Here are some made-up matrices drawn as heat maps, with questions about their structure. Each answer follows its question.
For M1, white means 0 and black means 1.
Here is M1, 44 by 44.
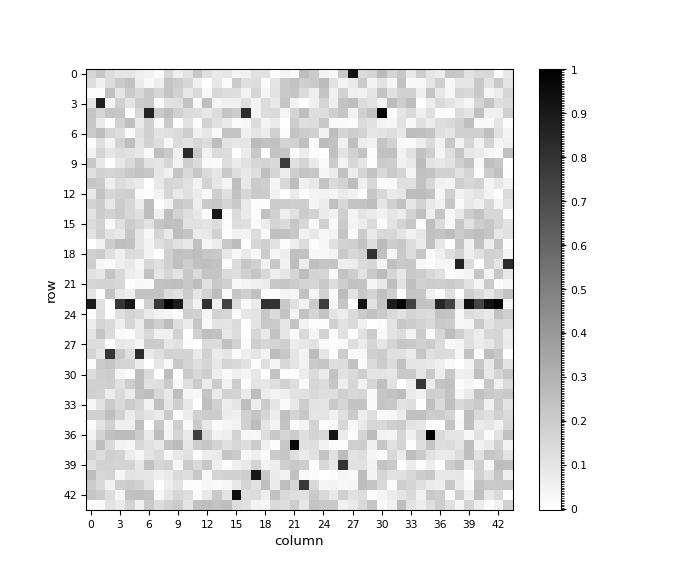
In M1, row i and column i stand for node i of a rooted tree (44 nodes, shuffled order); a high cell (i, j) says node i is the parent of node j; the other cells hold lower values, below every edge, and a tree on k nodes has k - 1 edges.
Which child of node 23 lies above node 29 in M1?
18
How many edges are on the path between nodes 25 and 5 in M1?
4
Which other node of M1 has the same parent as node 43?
38
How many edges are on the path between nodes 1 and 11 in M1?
4
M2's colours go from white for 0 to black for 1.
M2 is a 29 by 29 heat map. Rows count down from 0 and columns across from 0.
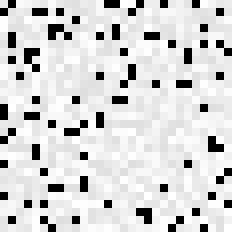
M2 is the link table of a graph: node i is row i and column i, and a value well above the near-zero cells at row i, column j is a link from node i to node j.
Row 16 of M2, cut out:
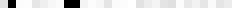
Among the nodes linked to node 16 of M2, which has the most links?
node 1
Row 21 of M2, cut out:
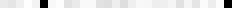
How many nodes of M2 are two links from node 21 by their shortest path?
4
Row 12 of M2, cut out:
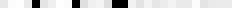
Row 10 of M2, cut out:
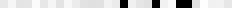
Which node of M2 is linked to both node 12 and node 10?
node 15
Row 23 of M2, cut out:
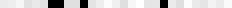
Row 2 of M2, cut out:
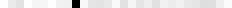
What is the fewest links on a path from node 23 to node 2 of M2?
5
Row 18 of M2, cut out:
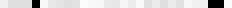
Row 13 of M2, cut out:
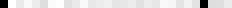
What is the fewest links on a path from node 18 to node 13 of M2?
4
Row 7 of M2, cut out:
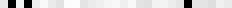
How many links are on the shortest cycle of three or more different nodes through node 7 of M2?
4
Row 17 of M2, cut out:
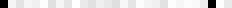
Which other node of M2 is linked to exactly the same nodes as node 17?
node 24
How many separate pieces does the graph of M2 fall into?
2
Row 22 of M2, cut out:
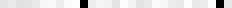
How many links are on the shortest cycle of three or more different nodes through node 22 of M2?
6
